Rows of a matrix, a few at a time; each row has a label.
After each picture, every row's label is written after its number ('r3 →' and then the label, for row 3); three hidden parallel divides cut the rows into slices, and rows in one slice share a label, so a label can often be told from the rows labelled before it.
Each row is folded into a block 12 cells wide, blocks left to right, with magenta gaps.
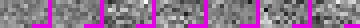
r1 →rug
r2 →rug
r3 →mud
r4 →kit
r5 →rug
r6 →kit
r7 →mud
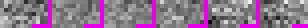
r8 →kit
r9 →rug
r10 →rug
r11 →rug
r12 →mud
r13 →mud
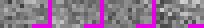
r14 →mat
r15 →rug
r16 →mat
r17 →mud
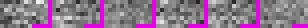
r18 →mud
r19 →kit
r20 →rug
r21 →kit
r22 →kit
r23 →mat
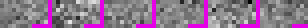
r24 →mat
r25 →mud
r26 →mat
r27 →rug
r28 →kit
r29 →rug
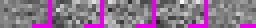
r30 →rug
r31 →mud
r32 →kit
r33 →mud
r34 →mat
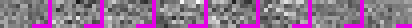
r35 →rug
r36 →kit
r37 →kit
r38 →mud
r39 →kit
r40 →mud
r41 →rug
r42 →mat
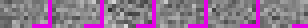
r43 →mat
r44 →mat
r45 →kit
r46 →rug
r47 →rug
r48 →mat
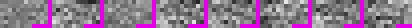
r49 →mat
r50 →kit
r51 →mat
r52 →kit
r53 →kit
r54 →mud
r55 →kit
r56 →mud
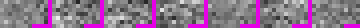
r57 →rug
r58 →kit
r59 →kit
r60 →mud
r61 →mat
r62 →mud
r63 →rug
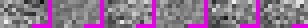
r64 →kit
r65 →mat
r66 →mud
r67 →rug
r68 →mud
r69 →mud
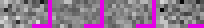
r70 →kit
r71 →rug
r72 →mat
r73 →kit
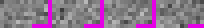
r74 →mat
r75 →rug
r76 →rug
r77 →rug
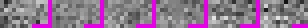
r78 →mud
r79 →mat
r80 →rug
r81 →rug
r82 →kit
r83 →kit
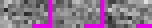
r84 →kit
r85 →mat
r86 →mud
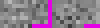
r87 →rug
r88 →mat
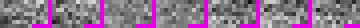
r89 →mud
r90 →mud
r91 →rug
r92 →rug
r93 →kit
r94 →kit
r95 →kit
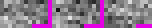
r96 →kit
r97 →kit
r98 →mud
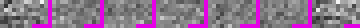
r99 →mud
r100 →rug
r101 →rug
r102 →rug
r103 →rug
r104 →mat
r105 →mud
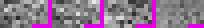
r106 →mud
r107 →mud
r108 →kit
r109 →rug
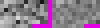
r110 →kit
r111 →rug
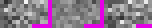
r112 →mud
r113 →rug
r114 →mud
